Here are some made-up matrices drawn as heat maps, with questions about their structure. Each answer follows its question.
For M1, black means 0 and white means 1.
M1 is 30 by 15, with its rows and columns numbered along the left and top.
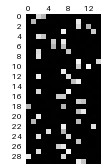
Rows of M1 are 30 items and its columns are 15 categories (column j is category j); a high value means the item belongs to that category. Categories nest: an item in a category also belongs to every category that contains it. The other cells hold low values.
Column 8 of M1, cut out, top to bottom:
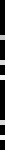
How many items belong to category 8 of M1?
5
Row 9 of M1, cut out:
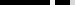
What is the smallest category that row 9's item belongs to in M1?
14
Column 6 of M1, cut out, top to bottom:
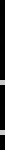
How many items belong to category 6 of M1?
2
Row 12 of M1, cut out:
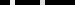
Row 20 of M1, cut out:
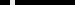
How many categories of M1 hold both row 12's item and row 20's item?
1
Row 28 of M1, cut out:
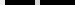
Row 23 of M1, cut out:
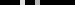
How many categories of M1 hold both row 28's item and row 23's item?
1
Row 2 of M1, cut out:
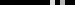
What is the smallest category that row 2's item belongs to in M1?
12
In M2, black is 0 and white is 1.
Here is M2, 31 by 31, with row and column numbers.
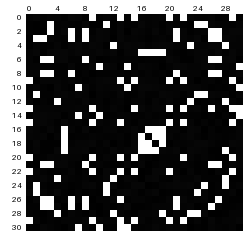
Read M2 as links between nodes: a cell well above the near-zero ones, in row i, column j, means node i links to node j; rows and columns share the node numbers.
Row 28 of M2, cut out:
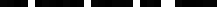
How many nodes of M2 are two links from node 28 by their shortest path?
7
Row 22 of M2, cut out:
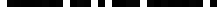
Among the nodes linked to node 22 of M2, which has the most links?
node 13
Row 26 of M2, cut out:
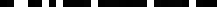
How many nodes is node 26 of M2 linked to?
7
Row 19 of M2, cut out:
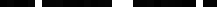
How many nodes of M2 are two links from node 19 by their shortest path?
4
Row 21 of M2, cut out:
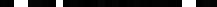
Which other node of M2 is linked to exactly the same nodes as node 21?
node 6
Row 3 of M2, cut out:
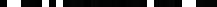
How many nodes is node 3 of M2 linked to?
7
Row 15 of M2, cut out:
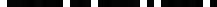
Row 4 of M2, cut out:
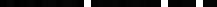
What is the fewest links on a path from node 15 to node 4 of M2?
7
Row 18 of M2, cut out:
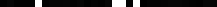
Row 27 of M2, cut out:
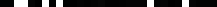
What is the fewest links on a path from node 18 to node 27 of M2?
6
